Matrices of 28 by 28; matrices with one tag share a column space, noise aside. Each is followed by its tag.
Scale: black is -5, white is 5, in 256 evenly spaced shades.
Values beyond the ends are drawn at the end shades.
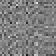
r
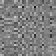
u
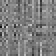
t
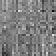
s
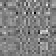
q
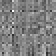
s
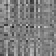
t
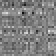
q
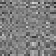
r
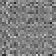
r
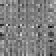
t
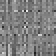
s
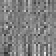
s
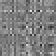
s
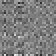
r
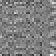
r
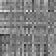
s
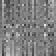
t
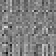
s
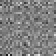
r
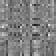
t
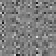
r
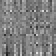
s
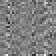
r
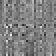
t
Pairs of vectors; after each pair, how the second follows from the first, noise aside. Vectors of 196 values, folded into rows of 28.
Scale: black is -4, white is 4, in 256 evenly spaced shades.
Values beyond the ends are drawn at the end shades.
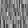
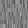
reversed, shrunk.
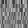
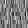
shuffled.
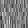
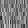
copied.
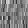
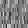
wrapped around.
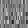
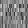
reversed, negated.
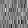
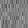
reversed, shrunk.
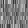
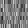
negated.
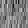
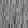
reversed, shrunk.
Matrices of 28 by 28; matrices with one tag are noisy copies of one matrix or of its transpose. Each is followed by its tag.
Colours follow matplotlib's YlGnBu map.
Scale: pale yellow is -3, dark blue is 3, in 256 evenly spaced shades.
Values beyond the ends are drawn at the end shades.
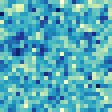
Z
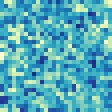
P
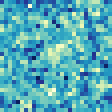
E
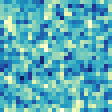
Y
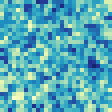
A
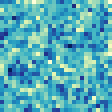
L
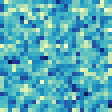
Y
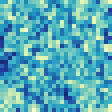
A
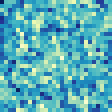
E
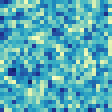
L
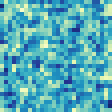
Y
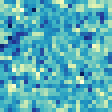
Z
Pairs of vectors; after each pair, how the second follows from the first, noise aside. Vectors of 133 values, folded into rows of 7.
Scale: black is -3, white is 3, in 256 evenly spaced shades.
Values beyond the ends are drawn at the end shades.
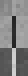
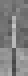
negated, shrunk.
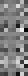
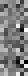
negated.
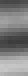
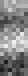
negated.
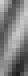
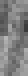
wrapped around, shrunk.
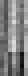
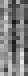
negated.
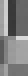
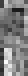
wrapped around, negated.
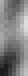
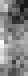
reversed.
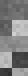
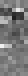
wrapped around, partly zeroed.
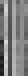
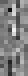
wrapped around, partly zeroed.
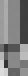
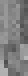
shrunk.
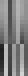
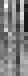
reversed.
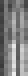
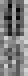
wrapped around, negated.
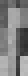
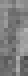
negated, shrunk.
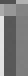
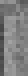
negated, shrunk.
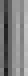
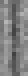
wrapped around, shrunk.
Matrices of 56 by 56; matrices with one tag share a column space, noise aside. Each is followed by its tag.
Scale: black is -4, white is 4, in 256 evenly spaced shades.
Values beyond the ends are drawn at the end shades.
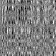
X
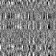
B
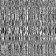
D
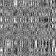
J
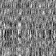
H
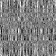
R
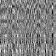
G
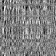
X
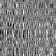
H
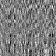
G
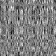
X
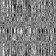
R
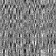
G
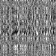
D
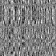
X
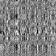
D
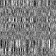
J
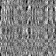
X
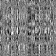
D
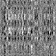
D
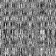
H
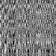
G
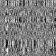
J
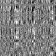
X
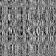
D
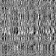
D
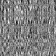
X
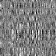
H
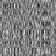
H
